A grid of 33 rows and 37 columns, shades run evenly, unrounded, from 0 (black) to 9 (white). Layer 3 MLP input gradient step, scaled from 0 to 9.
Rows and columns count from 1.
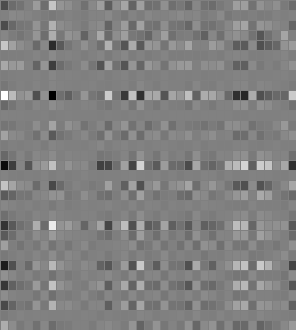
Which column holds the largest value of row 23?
7
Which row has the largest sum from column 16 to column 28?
10
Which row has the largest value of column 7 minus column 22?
23
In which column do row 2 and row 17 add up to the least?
1
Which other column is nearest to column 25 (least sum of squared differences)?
34
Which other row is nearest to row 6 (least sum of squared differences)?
8
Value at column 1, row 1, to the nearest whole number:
3
